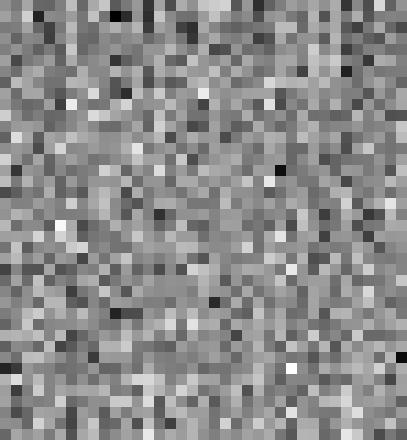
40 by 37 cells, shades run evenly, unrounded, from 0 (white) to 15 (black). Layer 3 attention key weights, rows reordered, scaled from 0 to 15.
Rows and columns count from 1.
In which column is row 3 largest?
18
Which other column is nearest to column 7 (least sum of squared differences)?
31
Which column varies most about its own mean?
32
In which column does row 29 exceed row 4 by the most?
11
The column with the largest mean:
30
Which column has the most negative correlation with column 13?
36
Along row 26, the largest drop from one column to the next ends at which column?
4
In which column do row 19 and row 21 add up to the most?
33
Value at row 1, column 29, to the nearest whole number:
5
